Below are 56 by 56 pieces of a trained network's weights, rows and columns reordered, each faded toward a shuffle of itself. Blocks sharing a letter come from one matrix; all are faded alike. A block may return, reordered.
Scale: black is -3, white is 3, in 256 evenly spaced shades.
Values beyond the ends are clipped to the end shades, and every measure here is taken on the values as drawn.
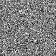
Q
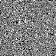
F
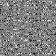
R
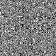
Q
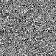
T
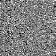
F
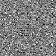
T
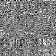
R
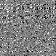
R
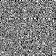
T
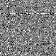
T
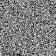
F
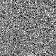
F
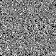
T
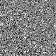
F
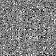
Q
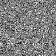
T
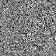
F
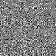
R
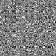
R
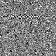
T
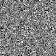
F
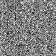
Q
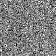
Q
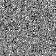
F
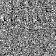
Q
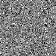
T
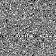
T
